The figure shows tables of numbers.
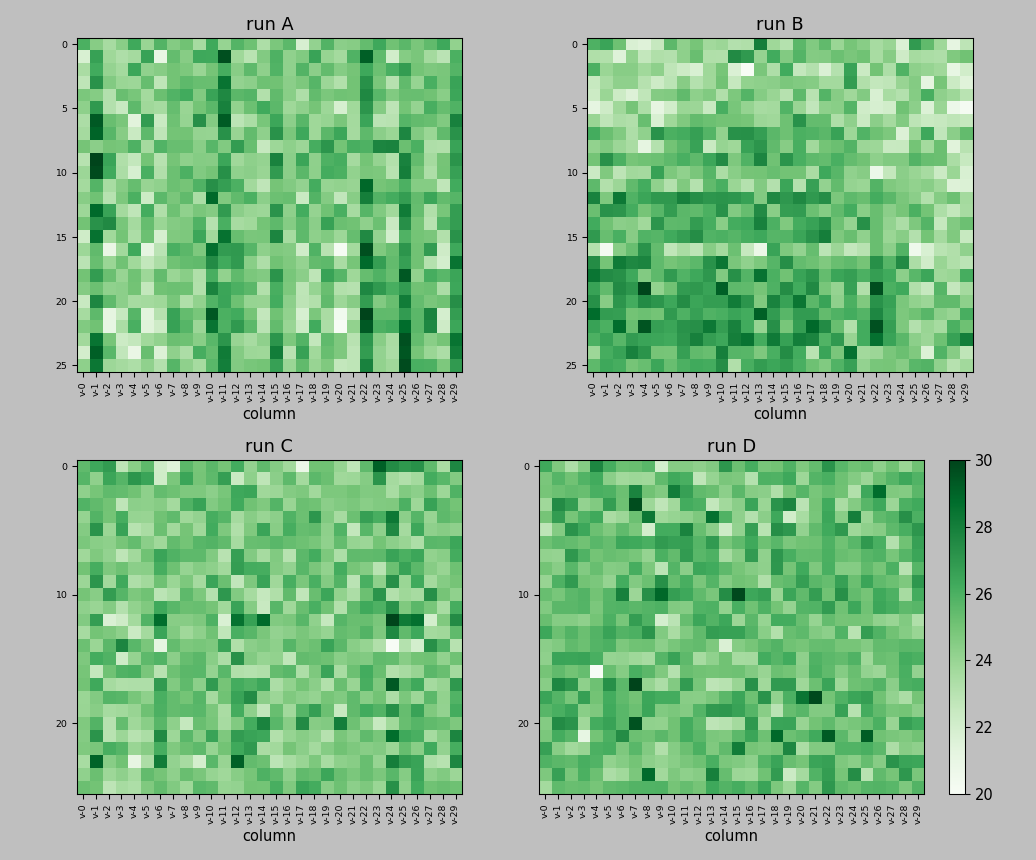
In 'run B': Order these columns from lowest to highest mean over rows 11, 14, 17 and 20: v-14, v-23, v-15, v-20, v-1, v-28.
v-28, v-1, v-20, v-23, v-14, v-15
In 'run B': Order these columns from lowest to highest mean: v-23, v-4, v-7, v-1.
v-23, v-1, v-4, v-7
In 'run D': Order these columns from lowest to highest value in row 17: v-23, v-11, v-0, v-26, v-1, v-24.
v-23, v-0, v-24, v-26, v-11, v-1
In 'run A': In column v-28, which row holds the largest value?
0
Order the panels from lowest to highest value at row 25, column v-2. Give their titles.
run C, run A, run D, run B
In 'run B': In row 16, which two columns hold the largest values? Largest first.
v-4, v-14
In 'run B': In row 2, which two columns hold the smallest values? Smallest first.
v-12, v-28
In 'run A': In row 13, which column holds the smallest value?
v-4
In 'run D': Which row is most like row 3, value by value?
17
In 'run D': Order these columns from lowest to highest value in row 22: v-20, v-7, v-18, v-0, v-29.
v-20, v-29, v-18, v-7, v-0
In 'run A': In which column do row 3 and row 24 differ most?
v-25
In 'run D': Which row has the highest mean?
10
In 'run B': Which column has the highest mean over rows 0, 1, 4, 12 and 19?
v-16
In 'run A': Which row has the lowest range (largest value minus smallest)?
2
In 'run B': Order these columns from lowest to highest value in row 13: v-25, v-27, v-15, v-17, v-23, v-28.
v-28, v-27, v-23, v-17, v-25, v-15
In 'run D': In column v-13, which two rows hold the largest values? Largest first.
4, 24
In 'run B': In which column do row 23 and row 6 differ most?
v-29
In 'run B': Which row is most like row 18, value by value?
21
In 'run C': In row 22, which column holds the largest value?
v-13
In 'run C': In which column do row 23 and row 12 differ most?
v-14
